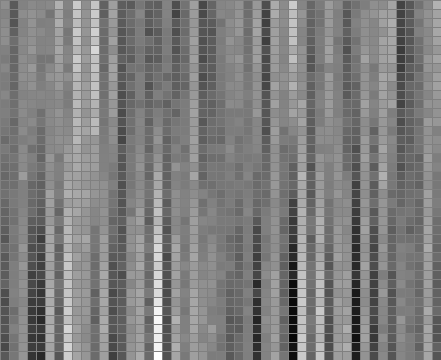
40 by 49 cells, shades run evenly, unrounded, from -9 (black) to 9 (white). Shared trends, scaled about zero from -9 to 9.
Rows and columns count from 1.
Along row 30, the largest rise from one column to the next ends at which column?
34
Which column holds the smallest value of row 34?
33
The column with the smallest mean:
40
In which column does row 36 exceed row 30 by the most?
18
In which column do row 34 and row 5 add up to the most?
9
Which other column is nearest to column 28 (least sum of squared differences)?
21
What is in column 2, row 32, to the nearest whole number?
0
